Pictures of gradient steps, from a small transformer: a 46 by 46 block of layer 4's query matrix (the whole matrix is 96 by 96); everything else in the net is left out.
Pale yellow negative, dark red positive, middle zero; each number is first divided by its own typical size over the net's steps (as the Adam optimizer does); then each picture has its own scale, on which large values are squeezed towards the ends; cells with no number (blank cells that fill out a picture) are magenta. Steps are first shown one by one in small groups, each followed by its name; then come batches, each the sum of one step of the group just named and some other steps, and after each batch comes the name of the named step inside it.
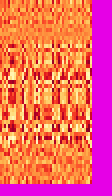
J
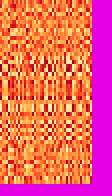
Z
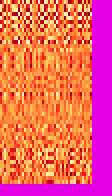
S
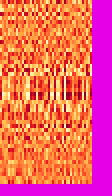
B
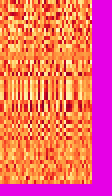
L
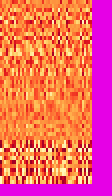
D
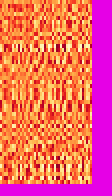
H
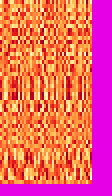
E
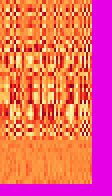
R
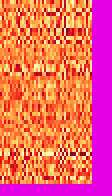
E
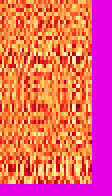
H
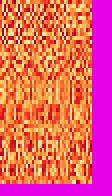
S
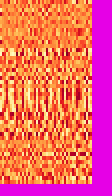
B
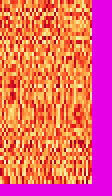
D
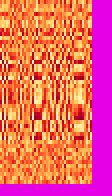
H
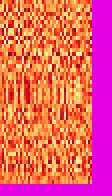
S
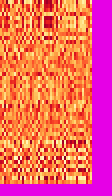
E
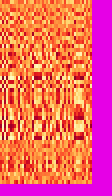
J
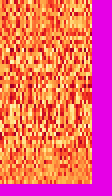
R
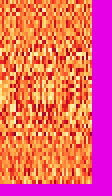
R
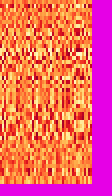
D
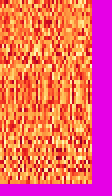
J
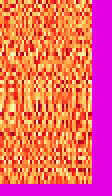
E
